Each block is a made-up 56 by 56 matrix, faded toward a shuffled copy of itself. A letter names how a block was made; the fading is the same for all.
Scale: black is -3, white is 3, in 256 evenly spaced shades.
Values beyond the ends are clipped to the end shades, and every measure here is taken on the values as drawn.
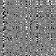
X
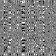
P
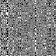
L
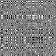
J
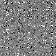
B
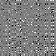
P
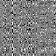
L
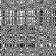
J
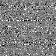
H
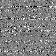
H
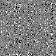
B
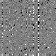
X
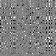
P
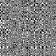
L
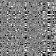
X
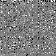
B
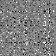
B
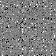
B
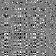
P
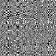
L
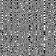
X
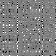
P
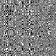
L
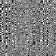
X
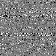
H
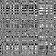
J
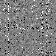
B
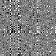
L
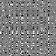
P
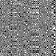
X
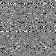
H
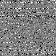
H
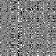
X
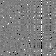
P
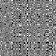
X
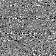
H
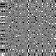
P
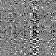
X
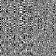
L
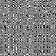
P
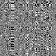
L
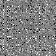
B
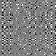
P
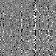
L
